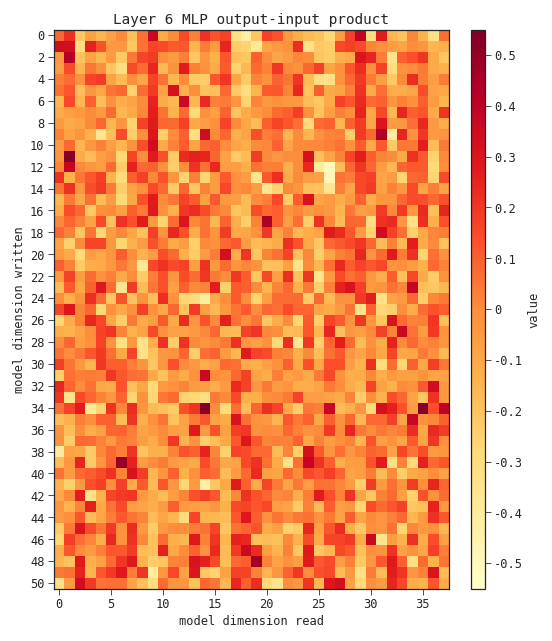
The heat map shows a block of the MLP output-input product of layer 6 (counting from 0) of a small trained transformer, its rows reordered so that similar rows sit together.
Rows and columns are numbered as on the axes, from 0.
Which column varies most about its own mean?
9
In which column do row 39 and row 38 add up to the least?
0
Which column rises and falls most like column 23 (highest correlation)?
8
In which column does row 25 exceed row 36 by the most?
1
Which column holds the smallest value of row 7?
13
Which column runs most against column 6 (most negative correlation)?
34
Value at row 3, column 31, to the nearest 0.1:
0.2
